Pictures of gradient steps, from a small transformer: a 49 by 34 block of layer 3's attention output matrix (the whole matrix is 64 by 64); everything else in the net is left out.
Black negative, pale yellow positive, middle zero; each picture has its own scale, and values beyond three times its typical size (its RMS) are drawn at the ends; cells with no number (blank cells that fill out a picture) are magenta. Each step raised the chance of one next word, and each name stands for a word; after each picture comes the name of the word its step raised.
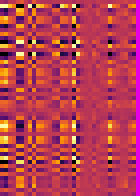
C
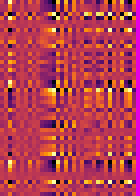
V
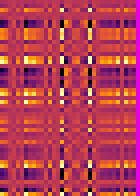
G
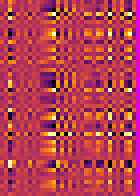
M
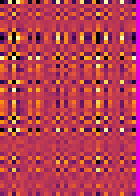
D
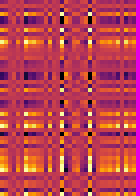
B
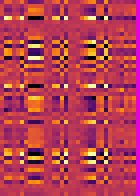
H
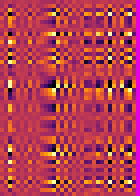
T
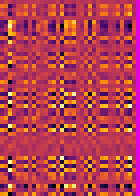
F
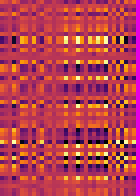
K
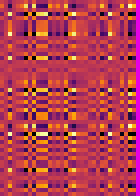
M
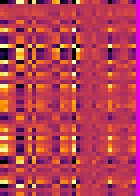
V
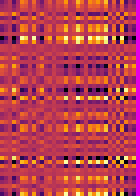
D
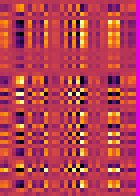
M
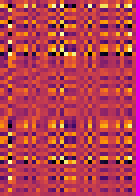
C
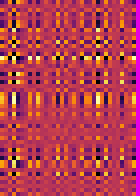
G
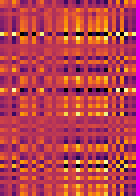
T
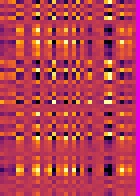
B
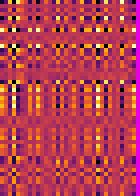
V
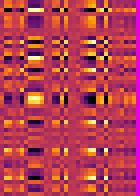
G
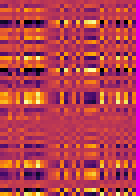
G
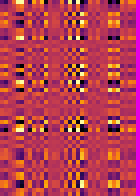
D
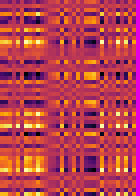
B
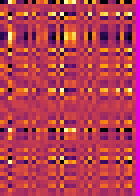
D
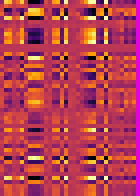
D
